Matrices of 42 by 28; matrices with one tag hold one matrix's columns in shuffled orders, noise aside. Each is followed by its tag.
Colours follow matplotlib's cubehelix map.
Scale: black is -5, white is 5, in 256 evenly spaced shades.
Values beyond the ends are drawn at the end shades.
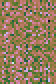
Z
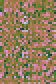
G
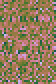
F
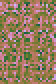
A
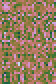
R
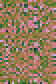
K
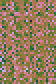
Z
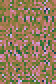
F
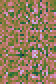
G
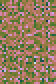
Z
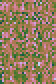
R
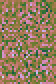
G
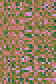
Z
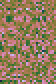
F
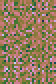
Z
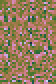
F
